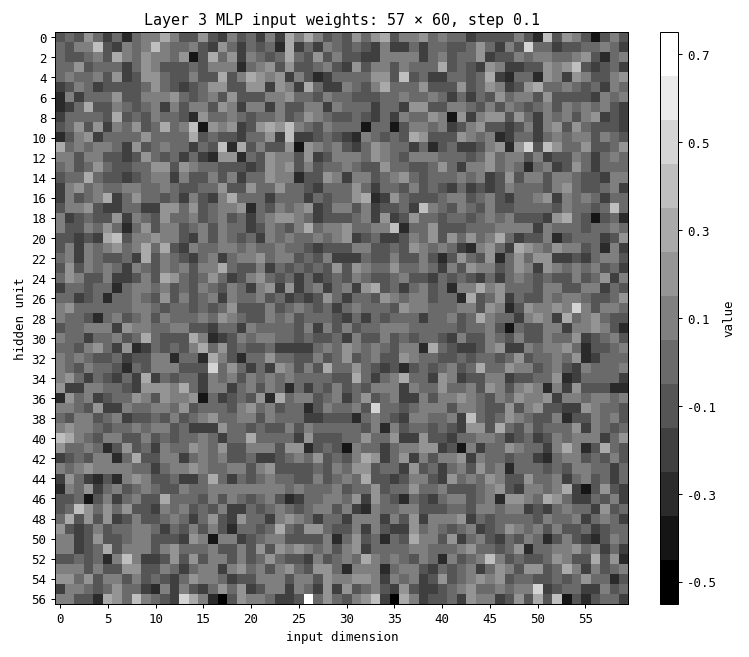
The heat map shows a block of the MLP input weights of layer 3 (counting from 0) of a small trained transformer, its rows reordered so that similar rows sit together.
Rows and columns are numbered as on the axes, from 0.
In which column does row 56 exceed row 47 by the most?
26
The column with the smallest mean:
59
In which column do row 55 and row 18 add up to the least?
56
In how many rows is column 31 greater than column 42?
29
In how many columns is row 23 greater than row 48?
27
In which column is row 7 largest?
3
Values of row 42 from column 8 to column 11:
0.3 -0.1 -0.1 0.1
